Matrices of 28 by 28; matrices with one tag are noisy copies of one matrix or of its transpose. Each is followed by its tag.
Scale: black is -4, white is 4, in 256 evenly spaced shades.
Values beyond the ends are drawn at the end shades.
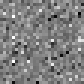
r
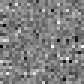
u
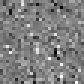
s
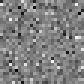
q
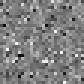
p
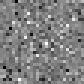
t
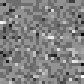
s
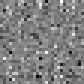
u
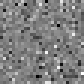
u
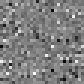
u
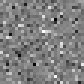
p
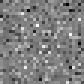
t
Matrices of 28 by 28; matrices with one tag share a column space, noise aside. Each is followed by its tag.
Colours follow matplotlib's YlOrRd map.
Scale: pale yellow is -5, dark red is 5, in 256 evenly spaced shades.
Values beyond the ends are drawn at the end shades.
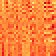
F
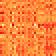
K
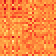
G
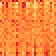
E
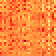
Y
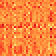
K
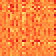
Y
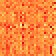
K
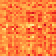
K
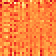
E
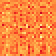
K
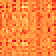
Y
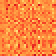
G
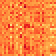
K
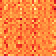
G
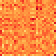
G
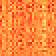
Y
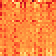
E
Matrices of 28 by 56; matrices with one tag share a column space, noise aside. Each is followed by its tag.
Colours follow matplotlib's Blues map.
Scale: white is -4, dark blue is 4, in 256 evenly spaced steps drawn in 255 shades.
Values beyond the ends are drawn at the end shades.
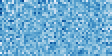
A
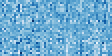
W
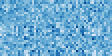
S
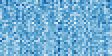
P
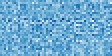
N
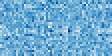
S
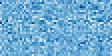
N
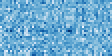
S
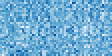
S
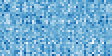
W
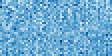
P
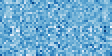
S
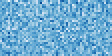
A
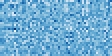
A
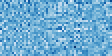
A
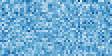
A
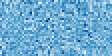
A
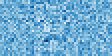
N
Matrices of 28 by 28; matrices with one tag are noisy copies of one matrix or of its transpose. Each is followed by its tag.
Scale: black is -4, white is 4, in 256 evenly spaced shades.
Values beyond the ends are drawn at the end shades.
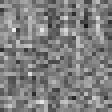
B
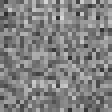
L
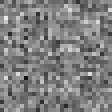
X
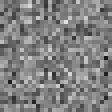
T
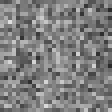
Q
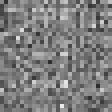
L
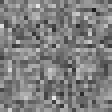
X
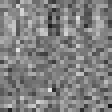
B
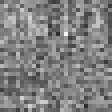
B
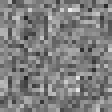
X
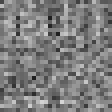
B
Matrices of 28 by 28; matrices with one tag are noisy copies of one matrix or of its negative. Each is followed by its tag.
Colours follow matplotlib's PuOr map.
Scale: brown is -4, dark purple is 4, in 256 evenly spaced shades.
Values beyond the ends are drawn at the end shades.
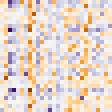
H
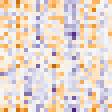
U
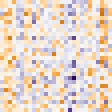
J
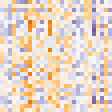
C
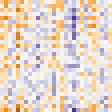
U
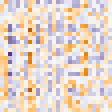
H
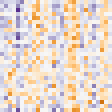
U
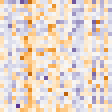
C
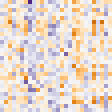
C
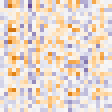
H
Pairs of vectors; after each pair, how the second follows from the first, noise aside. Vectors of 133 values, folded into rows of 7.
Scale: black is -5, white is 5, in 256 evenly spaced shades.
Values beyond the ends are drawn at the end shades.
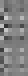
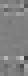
reversed, partly zeroed.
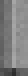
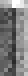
reversed, negated, scaled up.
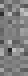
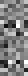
reversed, negated, scaled up.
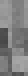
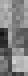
scaled up.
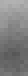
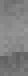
wrapped around, negated, shrunk.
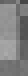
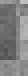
negated.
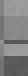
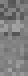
reversed, partly zeroed.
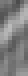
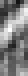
scaled up.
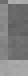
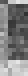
scaled up.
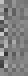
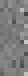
reversed, partly zeroed.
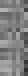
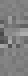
reversed, partly zeroed.
